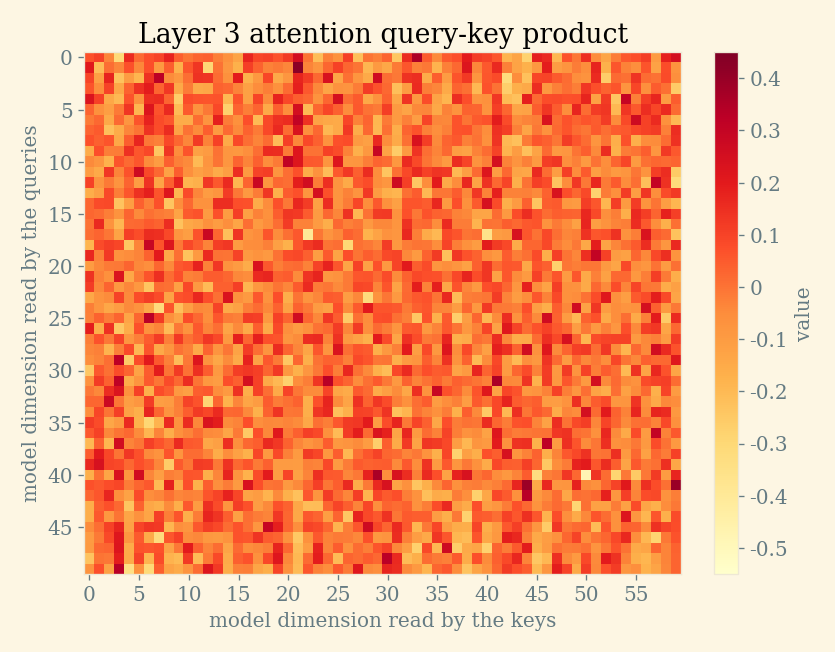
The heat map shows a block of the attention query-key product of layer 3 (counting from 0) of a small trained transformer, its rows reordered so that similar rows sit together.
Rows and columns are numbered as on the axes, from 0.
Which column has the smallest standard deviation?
48
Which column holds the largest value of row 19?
51
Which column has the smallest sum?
9
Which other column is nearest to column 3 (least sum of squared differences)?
23
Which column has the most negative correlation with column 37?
36
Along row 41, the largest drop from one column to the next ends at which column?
45
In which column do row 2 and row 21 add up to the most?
7
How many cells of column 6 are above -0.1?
40
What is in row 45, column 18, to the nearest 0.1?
0.3
